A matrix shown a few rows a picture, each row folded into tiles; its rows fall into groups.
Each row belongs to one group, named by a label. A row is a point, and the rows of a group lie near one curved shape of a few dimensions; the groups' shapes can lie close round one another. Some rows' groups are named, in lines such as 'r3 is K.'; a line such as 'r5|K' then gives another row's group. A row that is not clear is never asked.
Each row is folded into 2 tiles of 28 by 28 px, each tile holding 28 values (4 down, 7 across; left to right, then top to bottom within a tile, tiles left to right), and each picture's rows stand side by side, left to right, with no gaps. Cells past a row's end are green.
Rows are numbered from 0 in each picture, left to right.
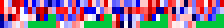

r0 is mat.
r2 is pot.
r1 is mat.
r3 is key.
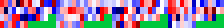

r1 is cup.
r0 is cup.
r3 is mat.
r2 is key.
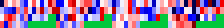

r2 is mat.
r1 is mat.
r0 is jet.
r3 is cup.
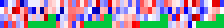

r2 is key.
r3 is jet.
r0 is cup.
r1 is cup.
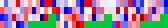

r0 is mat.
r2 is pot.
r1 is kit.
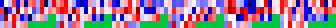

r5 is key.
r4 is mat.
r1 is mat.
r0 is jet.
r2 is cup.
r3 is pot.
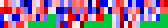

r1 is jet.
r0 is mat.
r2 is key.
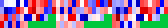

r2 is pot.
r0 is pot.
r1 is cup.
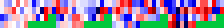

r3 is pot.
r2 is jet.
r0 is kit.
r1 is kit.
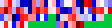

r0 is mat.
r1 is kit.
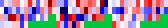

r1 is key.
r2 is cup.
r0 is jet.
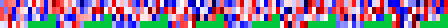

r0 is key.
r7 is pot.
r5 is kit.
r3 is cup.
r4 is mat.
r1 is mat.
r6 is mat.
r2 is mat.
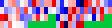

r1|kit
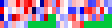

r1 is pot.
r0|mat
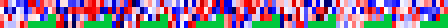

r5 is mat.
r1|pot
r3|pot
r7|mat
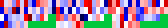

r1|pot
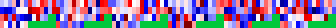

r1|mat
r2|mat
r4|pot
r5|cup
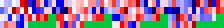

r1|key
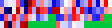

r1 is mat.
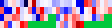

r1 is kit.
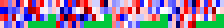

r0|pot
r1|key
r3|kit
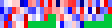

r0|cup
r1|jet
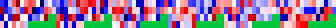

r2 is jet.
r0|mat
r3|cup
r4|jet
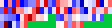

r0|pot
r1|key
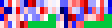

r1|key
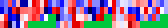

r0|pot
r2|pot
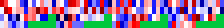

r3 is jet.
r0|mat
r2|pot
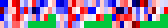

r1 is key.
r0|mat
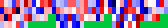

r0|jet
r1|mat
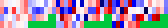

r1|jet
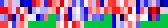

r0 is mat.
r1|key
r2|mat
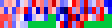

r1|key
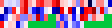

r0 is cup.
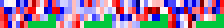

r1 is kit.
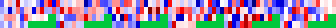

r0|jet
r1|jet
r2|mat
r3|jet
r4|pot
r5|cup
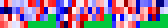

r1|key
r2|mat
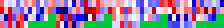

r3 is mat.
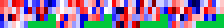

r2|key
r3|mat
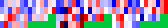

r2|jet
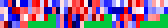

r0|pot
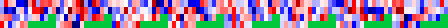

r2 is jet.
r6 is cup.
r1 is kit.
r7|jet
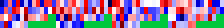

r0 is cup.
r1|mat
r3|jet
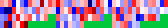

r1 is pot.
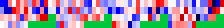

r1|jet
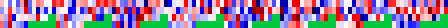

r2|pot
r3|jet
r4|pot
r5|mat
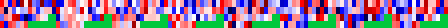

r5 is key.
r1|mat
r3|cup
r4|key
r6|pot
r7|pot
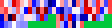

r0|mat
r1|pot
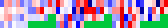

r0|jet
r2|key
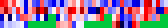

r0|mat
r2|pot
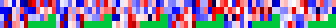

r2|kit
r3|cup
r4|mat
